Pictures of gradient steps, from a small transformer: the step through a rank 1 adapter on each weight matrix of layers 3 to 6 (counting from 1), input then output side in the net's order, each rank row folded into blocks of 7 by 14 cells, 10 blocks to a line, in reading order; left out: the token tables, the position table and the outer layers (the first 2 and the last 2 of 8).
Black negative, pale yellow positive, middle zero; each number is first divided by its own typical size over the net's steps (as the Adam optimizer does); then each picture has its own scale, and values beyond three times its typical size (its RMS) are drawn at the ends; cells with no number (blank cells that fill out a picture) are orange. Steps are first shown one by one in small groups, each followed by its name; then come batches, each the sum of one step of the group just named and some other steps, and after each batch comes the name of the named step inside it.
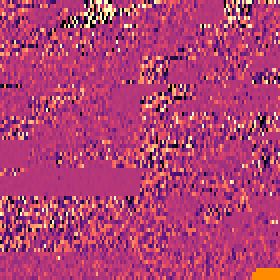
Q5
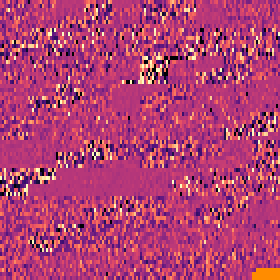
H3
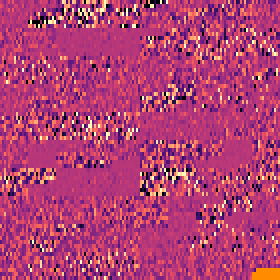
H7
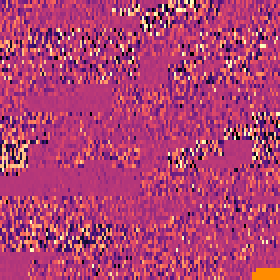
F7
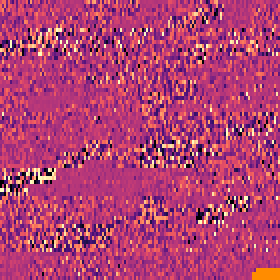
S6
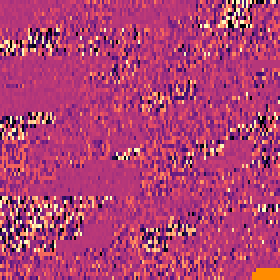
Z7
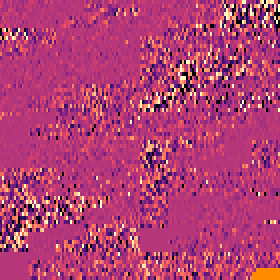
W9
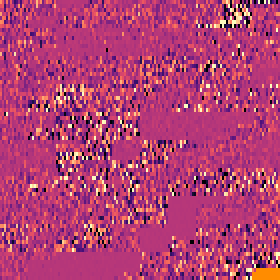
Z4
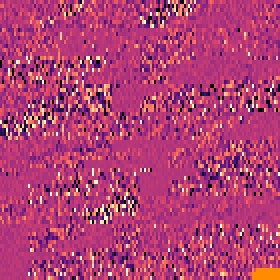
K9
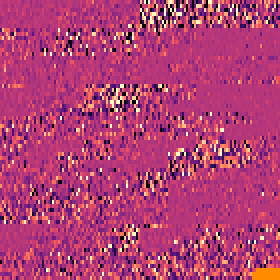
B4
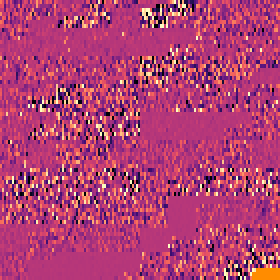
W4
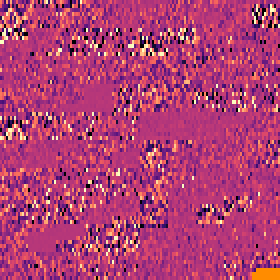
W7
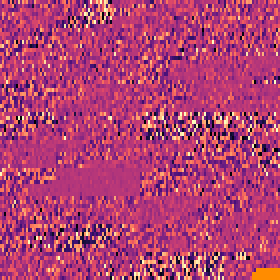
Q5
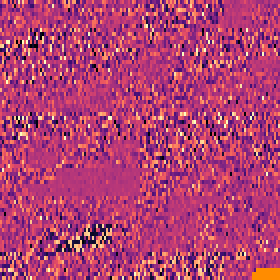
F7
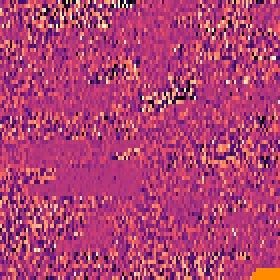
Z7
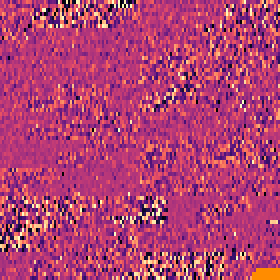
W9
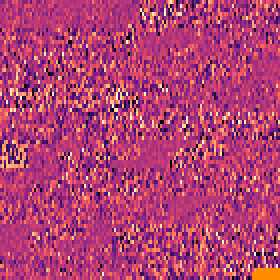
B4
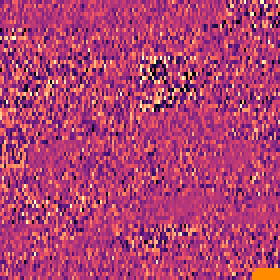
W9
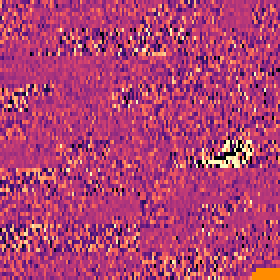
W7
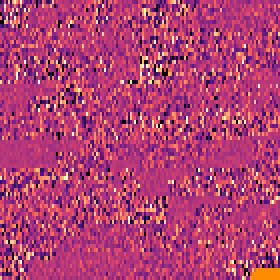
H3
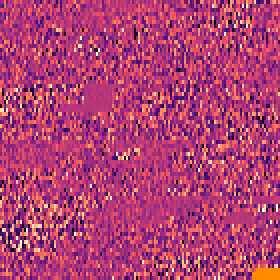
Z7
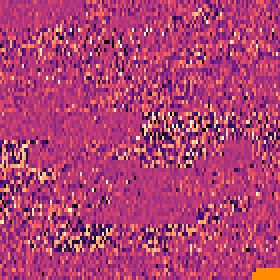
S6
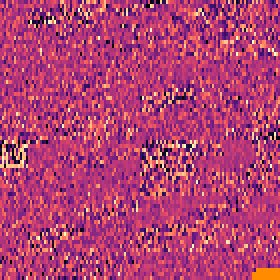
H7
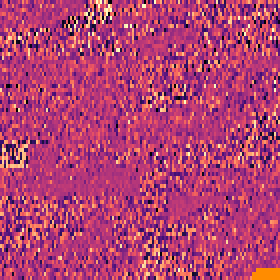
Q5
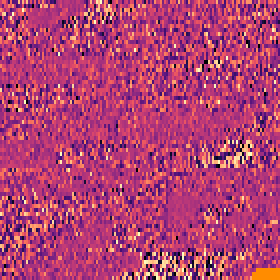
Q5
